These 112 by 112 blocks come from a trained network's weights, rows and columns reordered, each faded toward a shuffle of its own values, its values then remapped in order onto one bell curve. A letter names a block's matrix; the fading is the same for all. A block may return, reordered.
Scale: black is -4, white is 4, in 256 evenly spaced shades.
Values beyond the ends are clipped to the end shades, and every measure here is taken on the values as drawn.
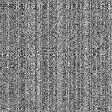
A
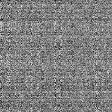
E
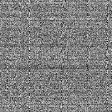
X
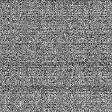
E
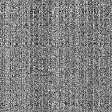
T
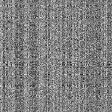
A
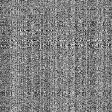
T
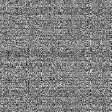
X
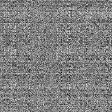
X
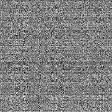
X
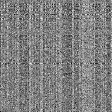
A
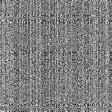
A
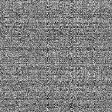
E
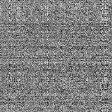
E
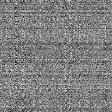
E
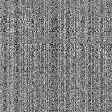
A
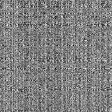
T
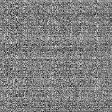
E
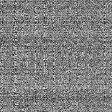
E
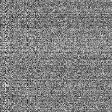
X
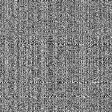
T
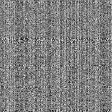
A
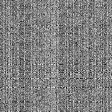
A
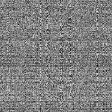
X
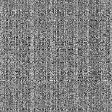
T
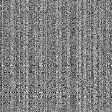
A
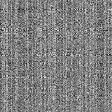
T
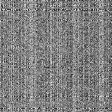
A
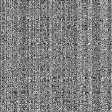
T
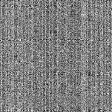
A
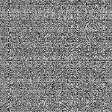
X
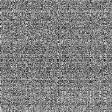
X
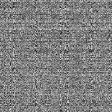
E
